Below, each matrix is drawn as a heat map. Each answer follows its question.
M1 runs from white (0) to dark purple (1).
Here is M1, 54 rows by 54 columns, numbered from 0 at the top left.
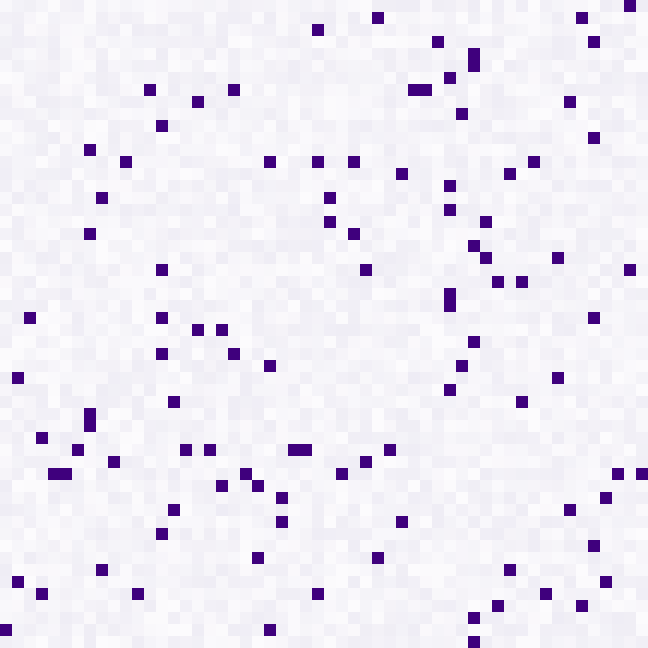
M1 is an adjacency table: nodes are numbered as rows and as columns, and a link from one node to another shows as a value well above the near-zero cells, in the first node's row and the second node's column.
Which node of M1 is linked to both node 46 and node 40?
node 21
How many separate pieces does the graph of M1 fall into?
4
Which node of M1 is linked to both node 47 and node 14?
node 42
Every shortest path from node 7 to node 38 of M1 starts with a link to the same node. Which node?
node 19
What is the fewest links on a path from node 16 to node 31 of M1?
6
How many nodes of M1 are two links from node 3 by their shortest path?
3
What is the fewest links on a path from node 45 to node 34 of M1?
7
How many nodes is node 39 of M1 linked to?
6
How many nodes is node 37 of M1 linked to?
6
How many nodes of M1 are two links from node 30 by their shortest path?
3
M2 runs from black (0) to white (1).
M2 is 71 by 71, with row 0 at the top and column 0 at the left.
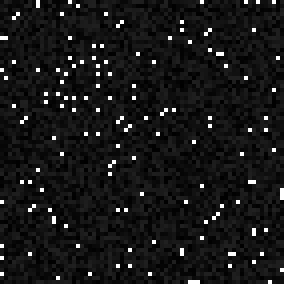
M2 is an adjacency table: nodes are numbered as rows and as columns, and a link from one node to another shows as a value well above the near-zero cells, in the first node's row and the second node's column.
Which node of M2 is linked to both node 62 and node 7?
node 45
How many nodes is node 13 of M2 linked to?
3
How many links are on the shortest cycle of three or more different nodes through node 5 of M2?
6
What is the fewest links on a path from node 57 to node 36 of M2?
3
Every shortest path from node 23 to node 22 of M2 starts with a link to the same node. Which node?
node 14
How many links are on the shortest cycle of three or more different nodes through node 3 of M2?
3
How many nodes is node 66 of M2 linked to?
3
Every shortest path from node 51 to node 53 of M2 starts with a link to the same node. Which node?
node 55
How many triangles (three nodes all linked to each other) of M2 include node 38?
0
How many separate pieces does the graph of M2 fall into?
9
